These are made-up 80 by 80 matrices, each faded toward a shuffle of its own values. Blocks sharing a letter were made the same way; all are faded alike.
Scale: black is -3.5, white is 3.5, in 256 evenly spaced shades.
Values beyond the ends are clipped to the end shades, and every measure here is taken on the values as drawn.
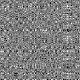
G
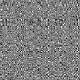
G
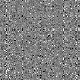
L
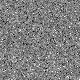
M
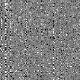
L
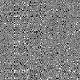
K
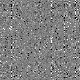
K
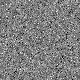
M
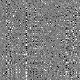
K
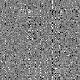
L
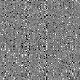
K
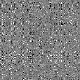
K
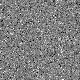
M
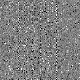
L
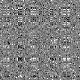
G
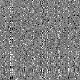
L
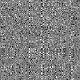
L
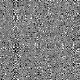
L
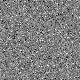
M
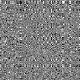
G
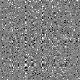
K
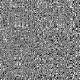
L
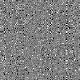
K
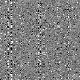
L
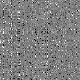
K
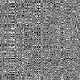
G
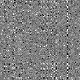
L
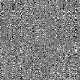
L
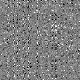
K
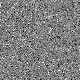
M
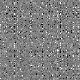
K
